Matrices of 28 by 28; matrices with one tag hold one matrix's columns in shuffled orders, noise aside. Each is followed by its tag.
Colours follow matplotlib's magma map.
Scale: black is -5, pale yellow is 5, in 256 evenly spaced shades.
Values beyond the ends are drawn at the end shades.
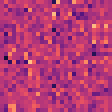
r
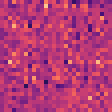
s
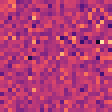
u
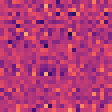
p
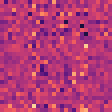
p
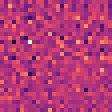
u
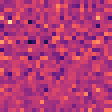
u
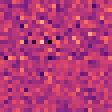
u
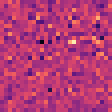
u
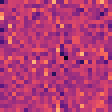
r
